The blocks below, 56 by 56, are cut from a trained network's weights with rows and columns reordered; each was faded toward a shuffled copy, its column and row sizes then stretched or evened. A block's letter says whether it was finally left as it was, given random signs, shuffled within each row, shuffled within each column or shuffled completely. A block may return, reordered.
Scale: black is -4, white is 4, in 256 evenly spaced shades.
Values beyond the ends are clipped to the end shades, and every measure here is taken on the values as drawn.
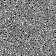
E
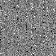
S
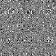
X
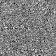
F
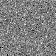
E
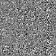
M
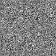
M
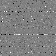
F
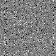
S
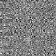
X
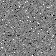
E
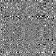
X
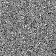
E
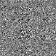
M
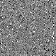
S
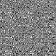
X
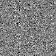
M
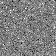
E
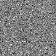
F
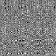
X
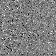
E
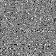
F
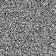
E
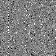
S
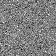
E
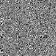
M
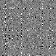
M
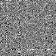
M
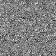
F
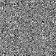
M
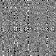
X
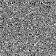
F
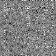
M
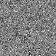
S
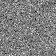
E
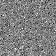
E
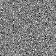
S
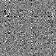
M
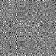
X
